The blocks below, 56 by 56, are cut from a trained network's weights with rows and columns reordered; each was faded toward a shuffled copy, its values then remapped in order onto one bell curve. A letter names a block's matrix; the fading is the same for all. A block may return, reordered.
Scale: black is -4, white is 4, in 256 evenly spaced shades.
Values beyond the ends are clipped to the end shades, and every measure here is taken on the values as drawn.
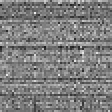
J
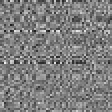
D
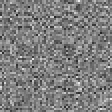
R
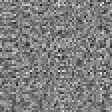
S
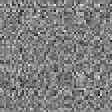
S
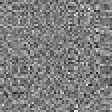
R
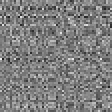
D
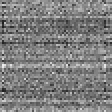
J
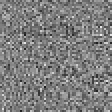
S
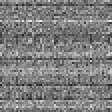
J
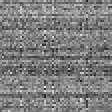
J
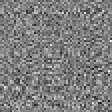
R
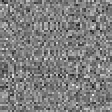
R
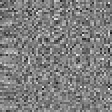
R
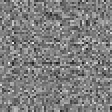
S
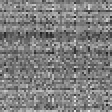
J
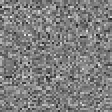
S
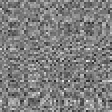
D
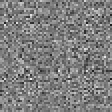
S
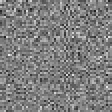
R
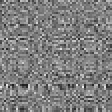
D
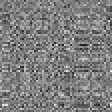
D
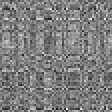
D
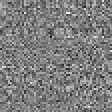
S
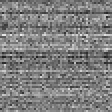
J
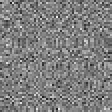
R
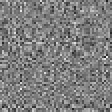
R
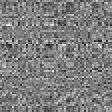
D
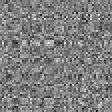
D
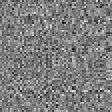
S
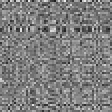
D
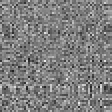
S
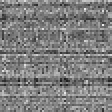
J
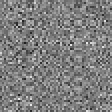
R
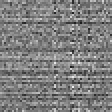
J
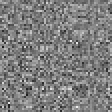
S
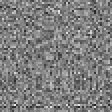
S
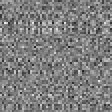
D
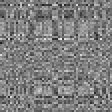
D
